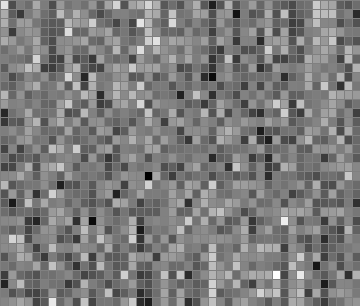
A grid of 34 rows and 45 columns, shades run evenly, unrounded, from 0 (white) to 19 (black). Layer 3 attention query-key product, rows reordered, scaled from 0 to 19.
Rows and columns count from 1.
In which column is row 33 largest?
18
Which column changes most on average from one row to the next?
10
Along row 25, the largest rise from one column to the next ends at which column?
12
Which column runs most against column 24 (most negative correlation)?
16
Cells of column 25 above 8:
27
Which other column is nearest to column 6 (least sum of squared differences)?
25
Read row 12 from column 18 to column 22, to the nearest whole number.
3 13 8 9 9
